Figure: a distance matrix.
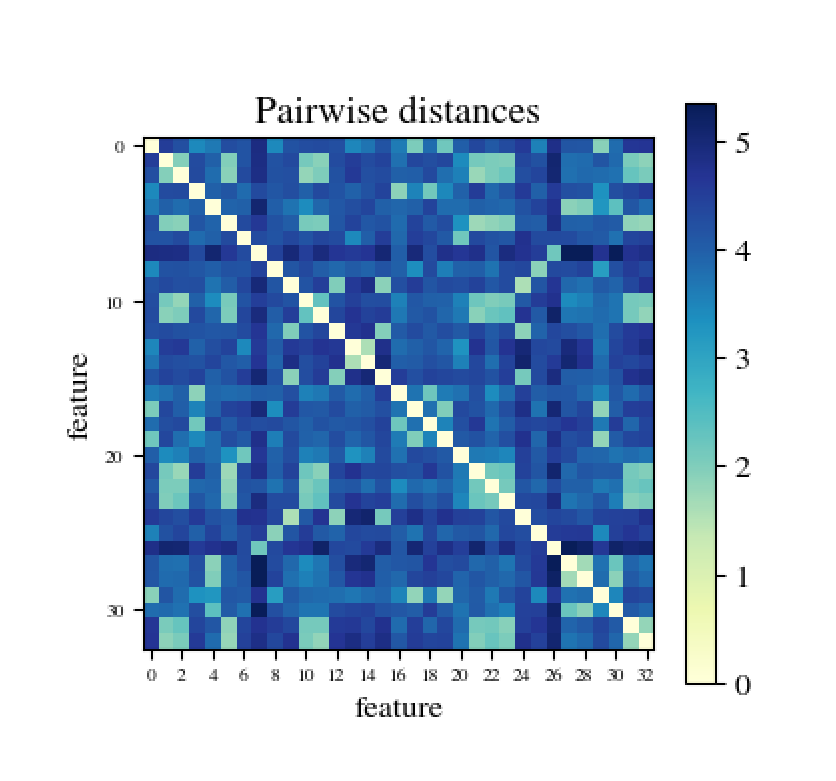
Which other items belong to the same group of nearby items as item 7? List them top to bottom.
26
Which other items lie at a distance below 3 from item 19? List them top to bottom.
0, 17, 29
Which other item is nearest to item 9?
24
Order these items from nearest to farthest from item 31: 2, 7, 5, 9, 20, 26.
5, 2, 20, 9, 7, 26
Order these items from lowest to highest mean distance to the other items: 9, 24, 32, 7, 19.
32, 19, 9, 24, 7
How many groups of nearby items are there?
9
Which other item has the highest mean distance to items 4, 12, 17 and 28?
7
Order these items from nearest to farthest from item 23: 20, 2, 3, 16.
2, 20, 16, 3
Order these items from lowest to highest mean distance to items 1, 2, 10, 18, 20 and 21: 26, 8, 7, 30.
30, 8, 7, 26
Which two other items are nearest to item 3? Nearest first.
16, 18
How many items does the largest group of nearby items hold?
10
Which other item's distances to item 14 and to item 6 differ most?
13
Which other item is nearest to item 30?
28
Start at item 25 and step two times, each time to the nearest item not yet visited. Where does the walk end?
29
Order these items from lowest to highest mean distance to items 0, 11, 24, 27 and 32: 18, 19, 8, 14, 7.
19, 8, 18, 14, 7
